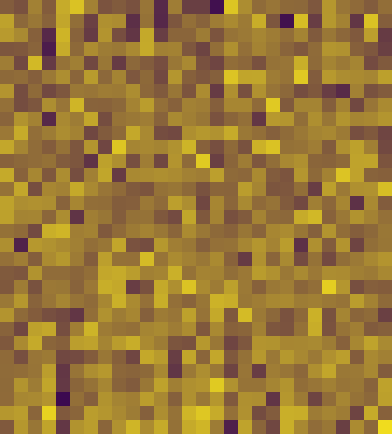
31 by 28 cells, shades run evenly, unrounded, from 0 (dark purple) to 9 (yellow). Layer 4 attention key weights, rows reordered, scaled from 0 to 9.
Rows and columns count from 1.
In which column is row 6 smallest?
12
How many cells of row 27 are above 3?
24
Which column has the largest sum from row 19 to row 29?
16
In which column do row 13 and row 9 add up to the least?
4
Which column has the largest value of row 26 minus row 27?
19
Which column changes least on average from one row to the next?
8
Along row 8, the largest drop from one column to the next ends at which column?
21
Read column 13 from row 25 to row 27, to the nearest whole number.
3 2 2
